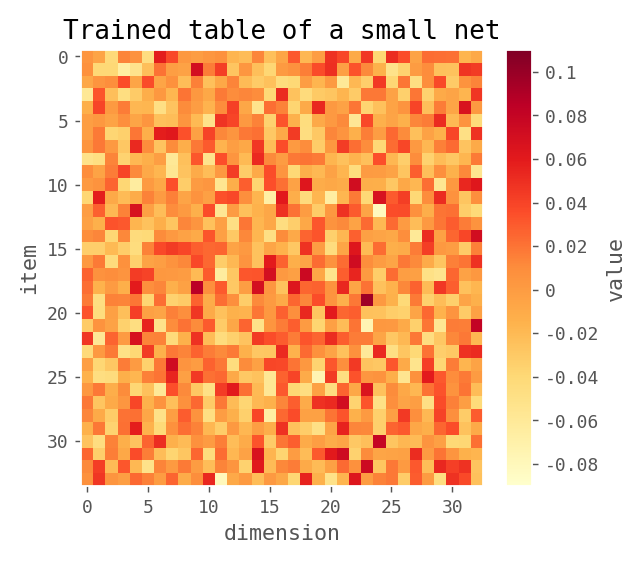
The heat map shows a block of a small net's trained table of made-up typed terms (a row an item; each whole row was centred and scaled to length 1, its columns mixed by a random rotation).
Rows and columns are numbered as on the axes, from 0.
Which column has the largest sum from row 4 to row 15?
16
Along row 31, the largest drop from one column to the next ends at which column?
22
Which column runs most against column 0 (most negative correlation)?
24
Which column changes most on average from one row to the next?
4
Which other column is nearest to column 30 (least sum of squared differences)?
25
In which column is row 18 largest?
9
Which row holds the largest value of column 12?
26
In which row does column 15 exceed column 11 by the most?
17
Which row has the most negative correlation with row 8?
12
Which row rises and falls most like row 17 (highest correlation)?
33
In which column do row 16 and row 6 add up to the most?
32
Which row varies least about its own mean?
13
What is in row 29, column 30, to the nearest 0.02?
0.04
